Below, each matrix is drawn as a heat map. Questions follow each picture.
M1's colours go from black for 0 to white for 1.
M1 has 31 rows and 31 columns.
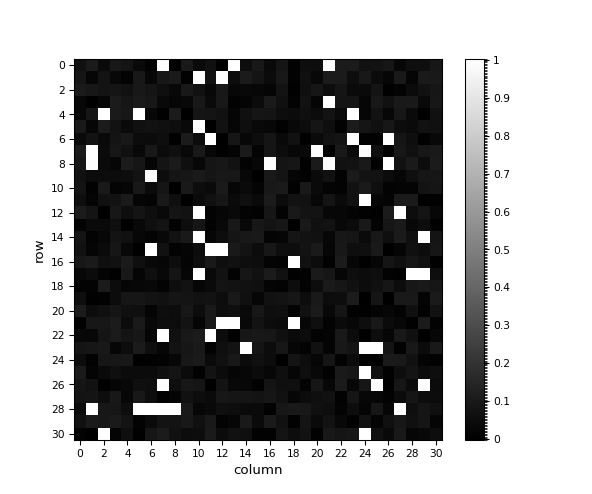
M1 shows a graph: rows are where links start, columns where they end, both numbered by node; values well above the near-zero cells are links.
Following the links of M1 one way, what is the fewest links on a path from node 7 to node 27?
3
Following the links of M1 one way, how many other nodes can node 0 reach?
10
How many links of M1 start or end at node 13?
2
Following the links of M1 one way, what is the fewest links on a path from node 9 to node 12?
5
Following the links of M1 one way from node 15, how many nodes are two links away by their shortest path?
5
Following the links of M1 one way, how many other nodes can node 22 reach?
8
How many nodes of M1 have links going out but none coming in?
8
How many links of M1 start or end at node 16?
2
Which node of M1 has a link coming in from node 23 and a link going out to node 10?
node 14
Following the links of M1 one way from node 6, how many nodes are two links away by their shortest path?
5
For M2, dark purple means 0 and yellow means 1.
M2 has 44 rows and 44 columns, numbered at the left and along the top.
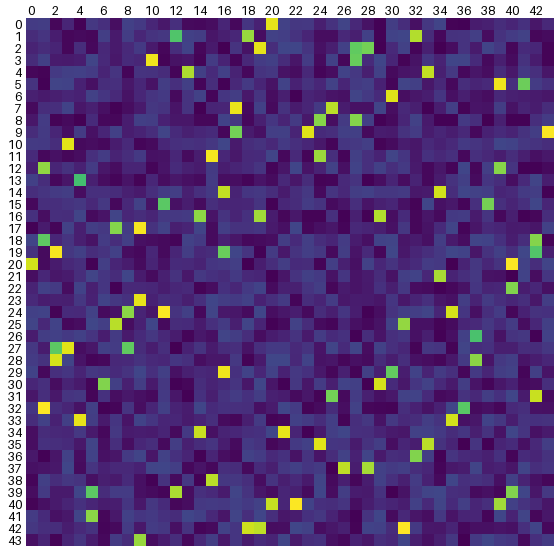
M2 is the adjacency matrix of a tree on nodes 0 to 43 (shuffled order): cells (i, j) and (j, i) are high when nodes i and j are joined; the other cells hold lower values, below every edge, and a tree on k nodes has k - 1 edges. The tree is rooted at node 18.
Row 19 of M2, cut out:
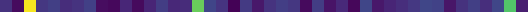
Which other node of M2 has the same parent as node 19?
31
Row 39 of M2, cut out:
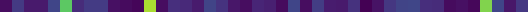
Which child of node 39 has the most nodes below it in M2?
40
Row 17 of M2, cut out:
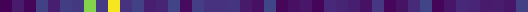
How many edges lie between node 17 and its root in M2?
5
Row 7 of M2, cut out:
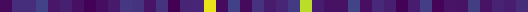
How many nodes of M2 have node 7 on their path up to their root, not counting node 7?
4
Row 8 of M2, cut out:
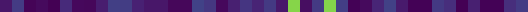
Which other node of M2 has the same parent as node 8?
3
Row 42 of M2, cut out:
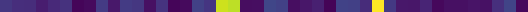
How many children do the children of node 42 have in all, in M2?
3
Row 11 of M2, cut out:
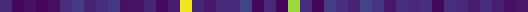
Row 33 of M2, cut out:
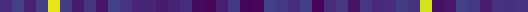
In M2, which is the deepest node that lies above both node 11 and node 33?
24
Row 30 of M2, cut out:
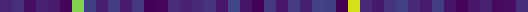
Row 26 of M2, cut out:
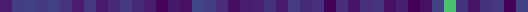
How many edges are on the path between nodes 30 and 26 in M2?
7
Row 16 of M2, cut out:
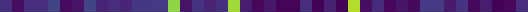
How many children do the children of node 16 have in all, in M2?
2
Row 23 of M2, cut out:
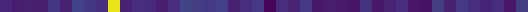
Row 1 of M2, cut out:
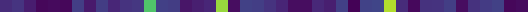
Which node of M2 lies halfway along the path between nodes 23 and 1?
25
